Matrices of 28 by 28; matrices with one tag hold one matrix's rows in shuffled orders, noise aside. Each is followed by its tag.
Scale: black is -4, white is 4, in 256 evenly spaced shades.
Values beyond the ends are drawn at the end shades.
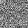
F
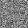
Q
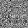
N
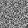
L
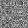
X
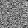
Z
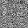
Q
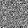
Q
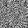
L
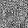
Q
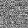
F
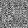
N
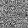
F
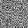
X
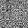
X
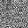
X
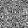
Z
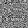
N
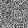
X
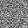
Z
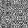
X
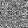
Z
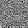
N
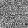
F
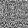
F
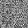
X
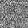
F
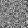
L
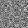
L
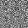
L
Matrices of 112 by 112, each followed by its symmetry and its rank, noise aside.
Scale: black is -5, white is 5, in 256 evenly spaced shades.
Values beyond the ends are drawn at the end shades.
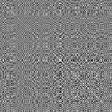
symmetric, rank three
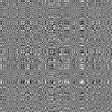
symmetric, rank three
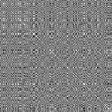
symmetric, rank three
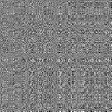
no symmetry, rank six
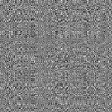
no symmetry, rank six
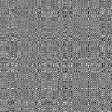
antisymmetric, rank four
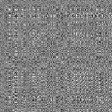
symmetric, rank six
